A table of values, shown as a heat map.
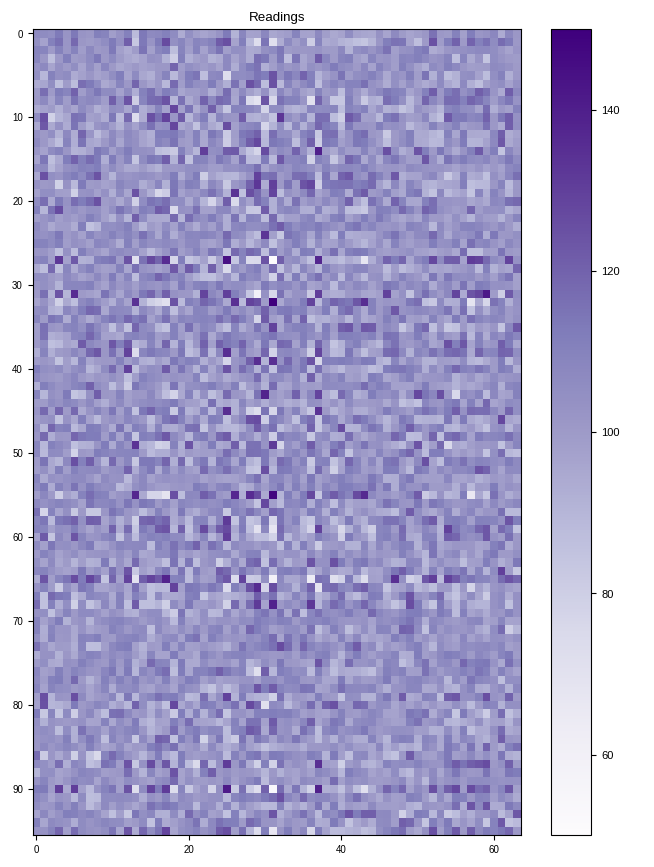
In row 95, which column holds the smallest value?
31
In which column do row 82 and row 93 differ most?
41
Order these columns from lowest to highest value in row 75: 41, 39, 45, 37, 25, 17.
39, 45, 25, 17, 41, 37
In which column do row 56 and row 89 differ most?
30
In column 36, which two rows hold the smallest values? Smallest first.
65, 8
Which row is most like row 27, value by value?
90
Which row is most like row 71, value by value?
94
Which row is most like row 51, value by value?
15
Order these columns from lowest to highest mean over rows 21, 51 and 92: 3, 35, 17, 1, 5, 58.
35, 1, 58, 3, 5, 17
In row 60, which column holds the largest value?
25
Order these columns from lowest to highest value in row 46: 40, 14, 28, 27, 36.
40, 14, 27, 36, 28
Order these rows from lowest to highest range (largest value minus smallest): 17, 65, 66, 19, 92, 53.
53, 92, 17, 19, 66, 65
